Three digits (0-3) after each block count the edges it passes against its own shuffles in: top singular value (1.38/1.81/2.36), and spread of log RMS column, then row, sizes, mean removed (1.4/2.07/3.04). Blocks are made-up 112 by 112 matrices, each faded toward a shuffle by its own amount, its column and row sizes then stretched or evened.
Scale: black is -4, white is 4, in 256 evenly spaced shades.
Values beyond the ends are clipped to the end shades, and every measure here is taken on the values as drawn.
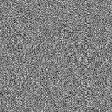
3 1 0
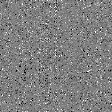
1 2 1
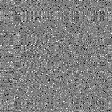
3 0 1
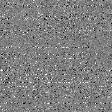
0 1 3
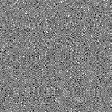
3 1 0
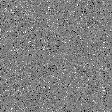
1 1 1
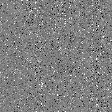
0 2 0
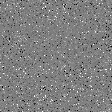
0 1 1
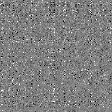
2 2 2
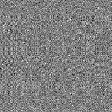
3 1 1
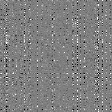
3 3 2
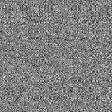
3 1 2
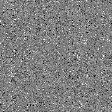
0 2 1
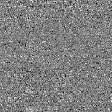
2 1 2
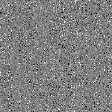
1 2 0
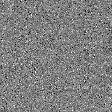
1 1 0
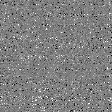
1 1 2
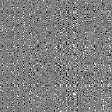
3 3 1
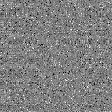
2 0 0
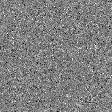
1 0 0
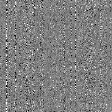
2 3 0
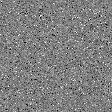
0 0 1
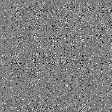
0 2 2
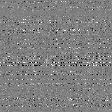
1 1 3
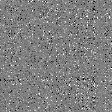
0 2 1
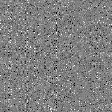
2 2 0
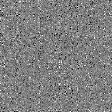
2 2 1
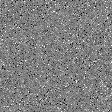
0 0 0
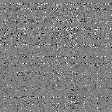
0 2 3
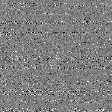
2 0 3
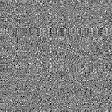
3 1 1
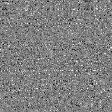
2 0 2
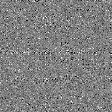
2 1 2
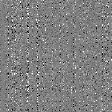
2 3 1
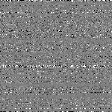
1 1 3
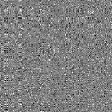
3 2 1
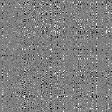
3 3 2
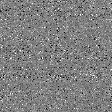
0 1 2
